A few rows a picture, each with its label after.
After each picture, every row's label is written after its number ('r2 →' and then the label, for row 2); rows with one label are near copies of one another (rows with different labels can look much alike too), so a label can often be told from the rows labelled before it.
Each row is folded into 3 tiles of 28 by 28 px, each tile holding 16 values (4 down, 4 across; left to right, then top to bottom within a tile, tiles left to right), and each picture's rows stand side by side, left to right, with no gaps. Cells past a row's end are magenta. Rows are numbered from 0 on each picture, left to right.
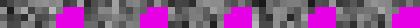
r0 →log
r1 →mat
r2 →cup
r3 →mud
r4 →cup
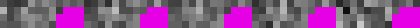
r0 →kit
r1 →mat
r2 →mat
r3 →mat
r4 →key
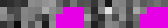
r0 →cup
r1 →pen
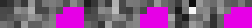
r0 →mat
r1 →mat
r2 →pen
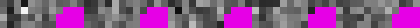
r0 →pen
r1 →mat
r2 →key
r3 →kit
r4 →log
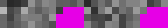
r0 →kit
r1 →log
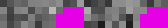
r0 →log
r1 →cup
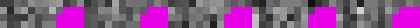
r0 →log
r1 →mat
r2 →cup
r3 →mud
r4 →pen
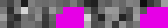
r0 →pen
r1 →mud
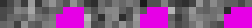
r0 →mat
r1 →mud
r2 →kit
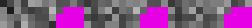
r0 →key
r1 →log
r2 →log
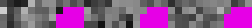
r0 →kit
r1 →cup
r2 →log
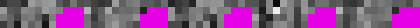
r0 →cup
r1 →kit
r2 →cup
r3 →pen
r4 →kit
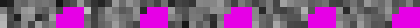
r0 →mud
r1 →kit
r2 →cup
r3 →key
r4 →key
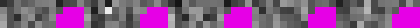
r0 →mud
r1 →pen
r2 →mud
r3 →key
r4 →mat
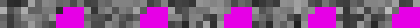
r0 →kit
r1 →log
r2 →cup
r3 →cup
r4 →log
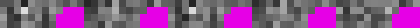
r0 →pen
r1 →mat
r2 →pen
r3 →mat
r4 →log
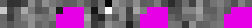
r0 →kit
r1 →pen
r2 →mat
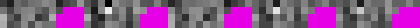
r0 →mud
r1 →pen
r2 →mud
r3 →pen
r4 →pen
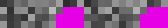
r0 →log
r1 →log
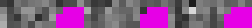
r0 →mud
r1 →kit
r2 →pen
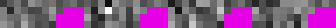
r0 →key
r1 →pen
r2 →key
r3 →cup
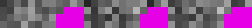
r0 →mat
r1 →log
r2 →log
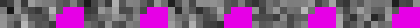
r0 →key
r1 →mat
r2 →key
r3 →log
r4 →mud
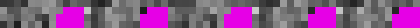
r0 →cup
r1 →kit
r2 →cup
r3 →kit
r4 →kit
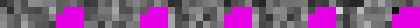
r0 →key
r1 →mat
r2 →mud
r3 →mud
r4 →kit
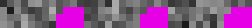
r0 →key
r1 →mat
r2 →cup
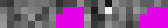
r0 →mud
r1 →pen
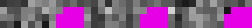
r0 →cup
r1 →pen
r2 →kit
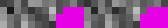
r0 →key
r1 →key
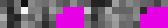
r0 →pen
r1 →kit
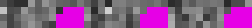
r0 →kit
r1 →pen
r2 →mud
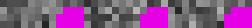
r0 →cup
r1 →log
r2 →key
